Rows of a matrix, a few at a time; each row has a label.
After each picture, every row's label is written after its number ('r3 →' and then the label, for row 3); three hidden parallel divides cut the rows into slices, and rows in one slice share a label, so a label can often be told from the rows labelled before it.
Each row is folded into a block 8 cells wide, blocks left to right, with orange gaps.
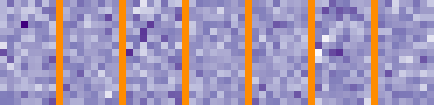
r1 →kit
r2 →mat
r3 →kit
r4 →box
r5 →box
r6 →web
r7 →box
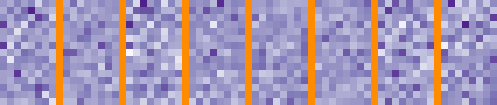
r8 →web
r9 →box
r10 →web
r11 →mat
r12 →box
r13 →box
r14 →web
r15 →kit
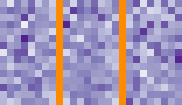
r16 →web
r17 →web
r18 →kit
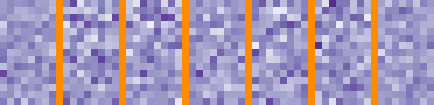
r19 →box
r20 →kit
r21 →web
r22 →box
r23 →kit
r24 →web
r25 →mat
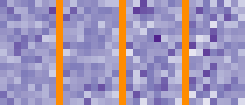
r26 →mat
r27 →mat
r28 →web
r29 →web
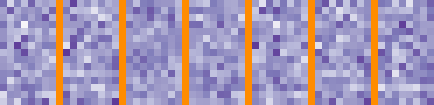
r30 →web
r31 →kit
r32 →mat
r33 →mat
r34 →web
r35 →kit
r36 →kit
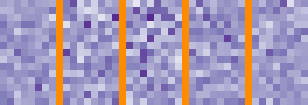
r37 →mat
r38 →kit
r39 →web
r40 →box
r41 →mat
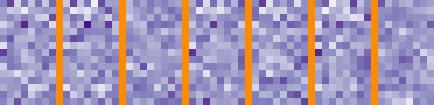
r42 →kit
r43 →kit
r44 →box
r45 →kit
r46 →kit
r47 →kit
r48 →mat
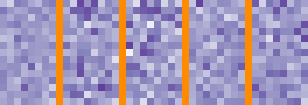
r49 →mat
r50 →web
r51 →web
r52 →box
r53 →mat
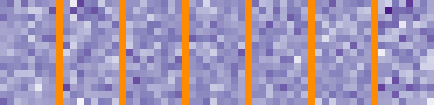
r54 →box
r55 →web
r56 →box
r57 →box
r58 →mat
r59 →mat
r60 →web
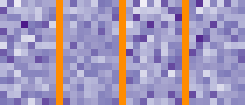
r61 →kit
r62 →box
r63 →kit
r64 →kit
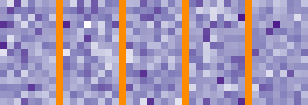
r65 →web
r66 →web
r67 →web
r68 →kit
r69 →box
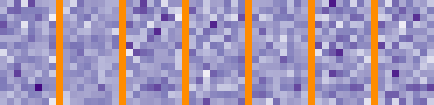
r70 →web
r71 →mat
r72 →web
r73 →kit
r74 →mat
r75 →web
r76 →web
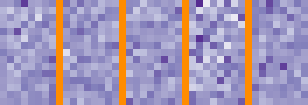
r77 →box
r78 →mat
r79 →box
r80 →kit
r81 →mat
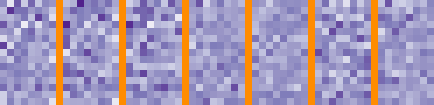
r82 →web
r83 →web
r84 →web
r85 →box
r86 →box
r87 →kit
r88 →box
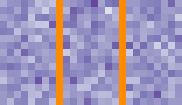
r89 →mat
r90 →mat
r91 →mat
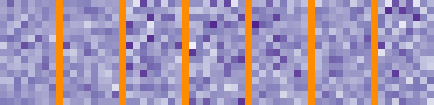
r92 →box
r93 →mat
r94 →web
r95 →kit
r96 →mat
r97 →mat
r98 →web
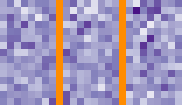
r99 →kit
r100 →kit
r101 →web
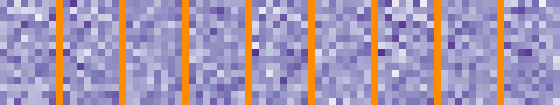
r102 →kit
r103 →kit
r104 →box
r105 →mat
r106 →kit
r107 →mat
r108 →kit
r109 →box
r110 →web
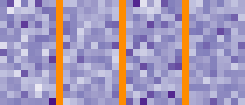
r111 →kit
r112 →mat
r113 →kit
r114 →mat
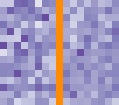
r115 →web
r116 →mat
